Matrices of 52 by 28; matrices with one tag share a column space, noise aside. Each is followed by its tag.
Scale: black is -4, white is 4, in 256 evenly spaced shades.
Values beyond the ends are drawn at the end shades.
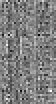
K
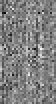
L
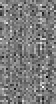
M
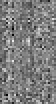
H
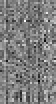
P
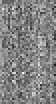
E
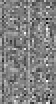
H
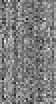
H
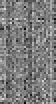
H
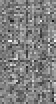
P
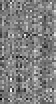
K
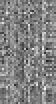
L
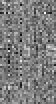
L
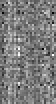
L
